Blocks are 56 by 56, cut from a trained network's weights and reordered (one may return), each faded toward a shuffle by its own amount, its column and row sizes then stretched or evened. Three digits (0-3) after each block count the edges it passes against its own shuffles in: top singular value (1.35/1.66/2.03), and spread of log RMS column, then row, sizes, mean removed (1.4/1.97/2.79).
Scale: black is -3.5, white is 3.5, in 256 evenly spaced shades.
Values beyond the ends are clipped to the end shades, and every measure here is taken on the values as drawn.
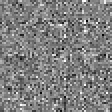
0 1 2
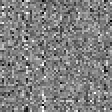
2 2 0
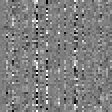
3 3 0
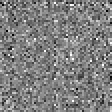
1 2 1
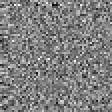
2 0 1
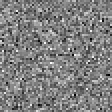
1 0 1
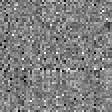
2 1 1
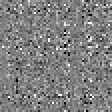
0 2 2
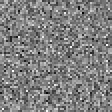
0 0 1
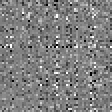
0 3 2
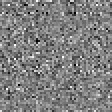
0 1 2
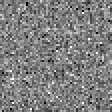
0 1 0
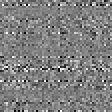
3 1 3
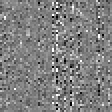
1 3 0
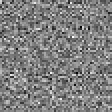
3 0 2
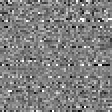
1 0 3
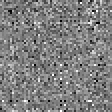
0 2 2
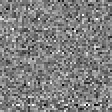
0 0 2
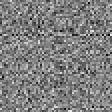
3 1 1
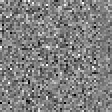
0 2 0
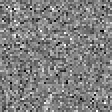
0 0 1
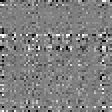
3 3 3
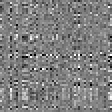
3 3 2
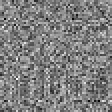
3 0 1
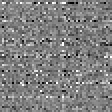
2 1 3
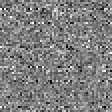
1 0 2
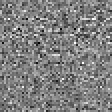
2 0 2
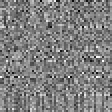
3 0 2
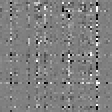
2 3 2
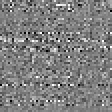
0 1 3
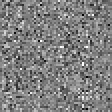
1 2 1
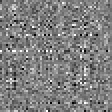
3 2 2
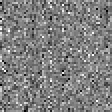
1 2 0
